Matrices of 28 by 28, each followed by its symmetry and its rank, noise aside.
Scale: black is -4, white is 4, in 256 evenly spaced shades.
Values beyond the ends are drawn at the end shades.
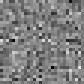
no symmetry, rank four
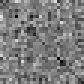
symmetric, rank six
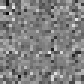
antisymmetric, rank six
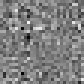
antisymmetric, rank six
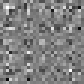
symmetric, rank three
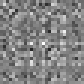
symmetric, rank four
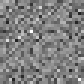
symmetric, rank six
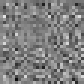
antisymmetric, rank four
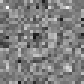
symmetric, rank six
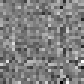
antisymmetric, rank six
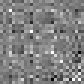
symmetric, rank three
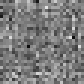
no symmetry, rank six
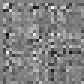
symmetric, rank four
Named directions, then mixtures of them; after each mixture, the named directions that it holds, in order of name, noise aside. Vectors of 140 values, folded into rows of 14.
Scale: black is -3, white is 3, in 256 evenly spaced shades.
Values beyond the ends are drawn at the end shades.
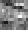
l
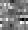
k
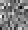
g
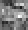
l.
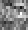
l.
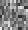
g, l.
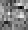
g, l.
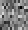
g, l.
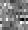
k.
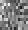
g, k.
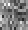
g, k, l.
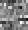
k, l.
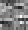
k, l.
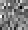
g.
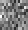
g.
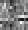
k, l.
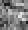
k, l.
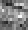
l.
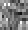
g, k, l.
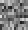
g, k, l.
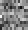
g, k, l.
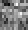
g, k, l.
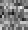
g, k, l.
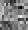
g, k, l.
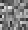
g, k, l.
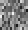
g.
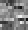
k, l.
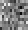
g, k.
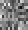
g, k.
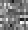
k.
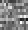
k, l.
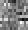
g, k.
